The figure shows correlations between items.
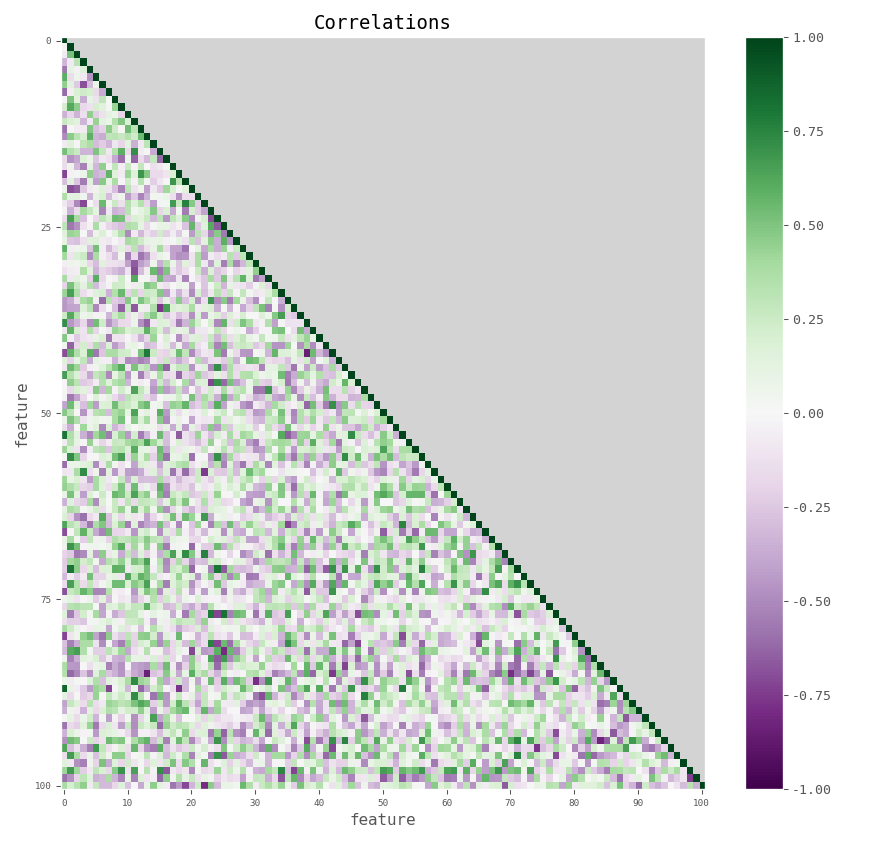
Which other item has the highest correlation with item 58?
3
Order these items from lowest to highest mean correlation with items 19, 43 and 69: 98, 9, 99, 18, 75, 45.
98, 9, 45, 18, 75, 99
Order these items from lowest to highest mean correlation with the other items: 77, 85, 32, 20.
85, 20, 77, 32
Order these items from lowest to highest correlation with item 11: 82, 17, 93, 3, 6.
93, 3, 82, 17, 6
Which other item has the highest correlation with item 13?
42
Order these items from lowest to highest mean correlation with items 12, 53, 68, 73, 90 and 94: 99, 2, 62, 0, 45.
99, 0, 45, 62, 2
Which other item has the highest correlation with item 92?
36
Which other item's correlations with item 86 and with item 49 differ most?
77
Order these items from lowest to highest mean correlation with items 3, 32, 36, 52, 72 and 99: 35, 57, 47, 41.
57, 47, 41, 35
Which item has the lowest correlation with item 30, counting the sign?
86
